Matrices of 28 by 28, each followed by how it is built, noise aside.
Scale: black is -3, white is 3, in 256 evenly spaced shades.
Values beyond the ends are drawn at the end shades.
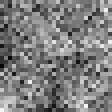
smooth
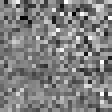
upper triangular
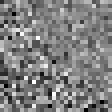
lower triangular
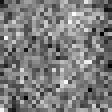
smooth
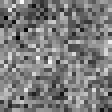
smooth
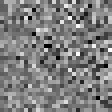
upper triangular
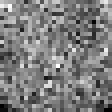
smooth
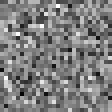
noise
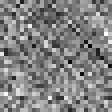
Toeplitz
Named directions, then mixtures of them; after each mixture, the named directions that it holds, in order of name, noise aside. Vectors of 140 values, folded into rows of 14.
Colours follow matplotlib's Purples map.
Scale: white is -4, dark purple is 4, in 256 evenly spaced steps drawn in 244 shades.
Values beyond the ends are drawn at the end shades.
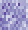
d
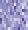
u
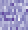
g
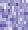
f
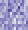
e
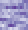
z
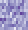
d, e, z.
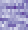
z.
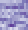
z.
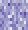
d, f, z.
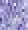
e, u.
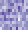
e, g.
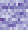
d, g, z.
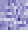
e, g, z.
